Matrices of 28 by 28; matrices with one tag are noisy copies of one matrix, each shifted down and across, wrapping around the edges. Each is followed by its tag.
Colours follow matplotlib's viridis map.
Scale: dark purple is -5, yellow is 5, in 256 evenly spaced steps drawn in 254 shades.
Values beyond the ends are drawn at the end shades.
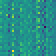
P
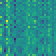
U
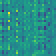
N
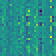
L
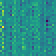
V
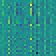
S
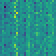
V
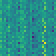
V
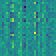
L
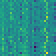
V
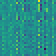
S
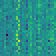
V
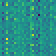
P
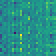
N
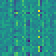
L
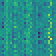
V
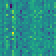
U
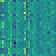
L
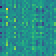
N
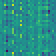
N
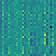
S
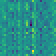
U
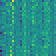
V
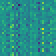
P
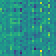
N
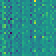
P
